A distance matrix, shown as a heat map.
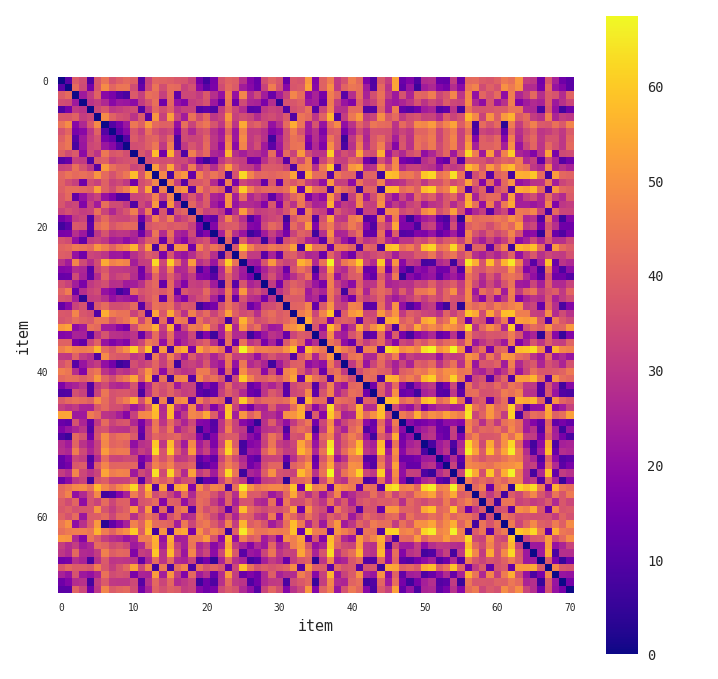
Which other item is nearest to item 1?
49
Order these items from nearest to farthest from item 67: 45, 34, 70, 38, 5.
70, 38, 5, 34, 45
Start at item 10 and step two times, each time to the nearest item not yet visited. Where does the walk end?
14
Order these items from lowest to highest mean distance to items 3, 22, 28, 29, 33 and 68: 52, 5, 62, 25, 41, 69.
69, 52, 5, 41, 25, 62
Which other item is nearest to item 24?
22
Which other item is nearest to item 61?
6
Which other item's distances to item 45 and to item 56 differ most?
62
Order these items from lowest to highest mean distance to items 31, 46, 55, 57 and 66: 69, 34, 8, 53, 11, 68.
69, 11, 53, 8, 68, 34
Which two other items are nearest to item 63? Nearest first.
46, 34
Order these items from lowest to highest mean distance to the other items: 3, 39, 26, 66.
66, 26, 3, 39
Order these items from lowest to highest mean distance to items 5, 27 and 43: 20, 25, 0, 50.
0, 20, 50, 25
